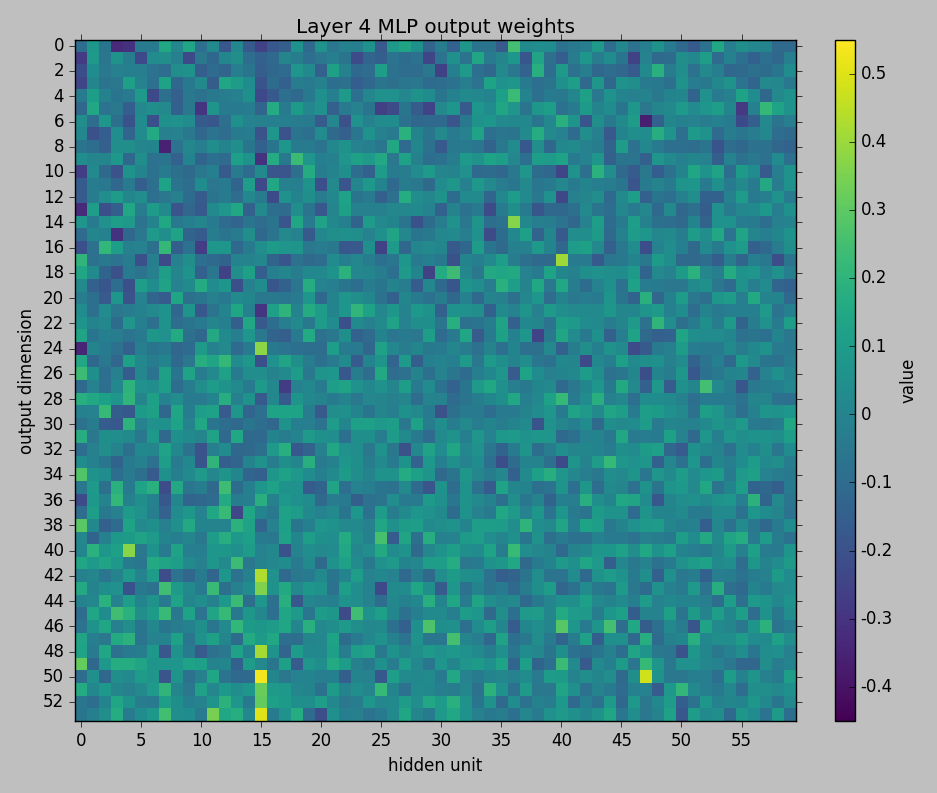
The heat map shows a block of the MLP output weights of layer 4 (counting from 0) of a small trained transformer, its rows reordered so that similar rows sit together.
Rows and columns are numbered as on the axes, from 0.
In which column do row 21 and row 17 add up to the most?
40
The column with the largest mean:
21
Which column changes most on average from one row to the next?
0
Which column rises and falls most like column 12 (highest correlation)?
3
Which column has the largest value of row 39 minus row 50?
25
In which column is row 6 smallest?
47
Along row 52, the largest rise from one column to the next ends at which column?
15
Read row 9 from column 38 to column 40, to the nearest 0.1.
0.1 0.1 0.1
